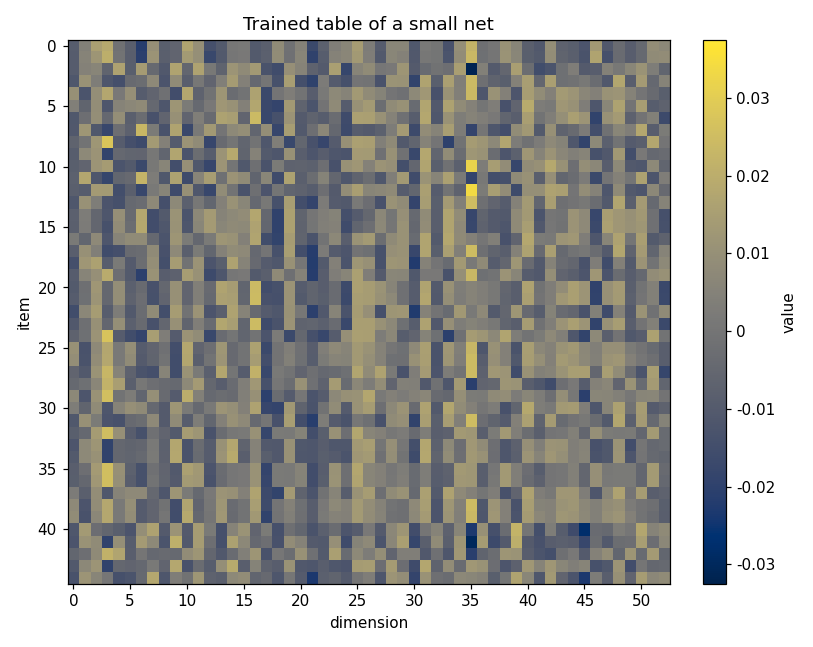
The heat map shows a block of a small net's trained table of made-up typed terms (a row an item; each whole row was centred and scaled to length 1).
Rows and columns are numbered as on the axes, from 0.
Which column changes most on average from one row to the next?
3
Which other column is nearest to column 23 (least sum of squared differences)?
4
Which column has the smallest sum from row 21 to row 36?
17
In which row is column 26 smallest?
7
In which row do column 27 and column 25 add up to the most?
27
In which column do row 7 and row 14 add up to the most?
6
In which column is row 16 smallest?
18
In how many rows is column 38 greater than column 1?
19
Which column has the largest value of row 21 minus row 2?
35
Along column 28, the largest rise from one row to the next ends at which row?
43
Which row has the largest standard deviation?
41
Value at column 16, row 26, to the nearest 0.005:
0.015
